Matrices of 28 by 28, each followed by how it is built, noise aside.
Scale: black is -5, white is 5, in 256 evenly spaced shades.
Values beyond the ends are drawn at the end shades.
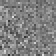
lower triangular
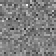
uneven rows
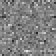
uneven rows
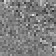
upper triangular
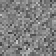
Hankel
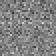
repeating columns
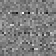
uneven rows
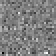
uneven rows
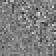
upper triangular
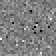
sparse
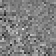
lower triangular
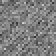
Hankel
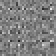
low rank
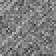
Hankel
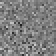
lower triangular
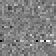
uneven rows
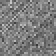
Hankel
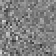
lower triangular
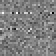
uneven rows
